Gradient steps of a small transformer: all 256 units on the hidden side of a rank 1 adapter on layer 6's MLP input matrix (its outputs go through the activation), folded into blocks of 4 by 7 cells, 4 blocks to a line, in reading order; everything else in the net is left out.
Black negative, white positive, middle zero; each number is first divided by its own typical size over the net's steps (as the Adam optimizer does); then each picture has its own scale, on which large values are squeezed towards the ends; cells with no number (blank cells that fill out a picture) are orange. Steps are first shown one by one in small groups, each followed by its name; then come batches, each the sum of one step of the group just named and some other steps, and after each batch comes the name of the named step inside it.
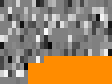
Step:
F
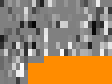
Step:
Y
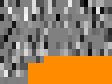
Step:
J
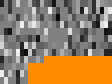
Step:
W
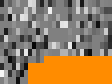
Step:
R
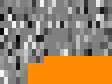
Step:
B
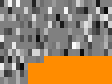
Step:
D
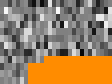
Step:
D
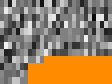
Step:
J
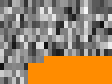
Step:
Y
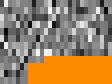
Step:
D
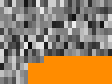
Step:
B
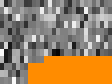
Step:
R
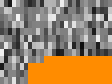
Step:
B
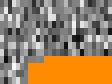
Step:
D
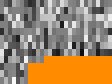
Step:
B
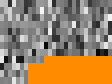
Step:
W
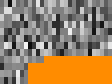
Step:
J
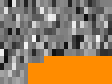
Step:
W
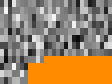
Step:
F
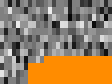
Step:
R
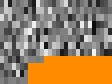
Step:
D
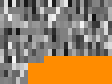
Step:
Y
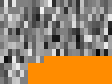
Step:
Y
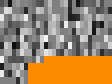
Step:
Y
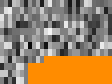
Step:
F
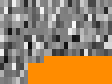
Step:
D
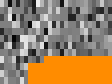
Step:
B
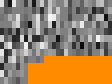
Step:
B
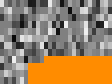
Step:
Y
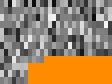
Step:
W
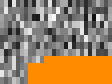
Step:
B
